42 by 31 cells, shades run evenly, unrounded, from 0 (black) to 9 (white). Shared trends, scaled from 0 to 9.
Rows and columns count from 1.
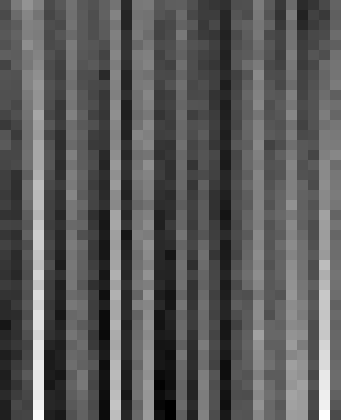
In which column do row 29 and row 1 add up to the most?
4
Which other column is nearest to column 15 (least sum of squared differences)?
16
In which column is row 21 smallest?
21
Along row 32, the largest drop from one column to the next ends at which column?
5
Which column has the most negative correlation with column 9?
26
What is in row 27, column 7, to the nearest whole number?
4
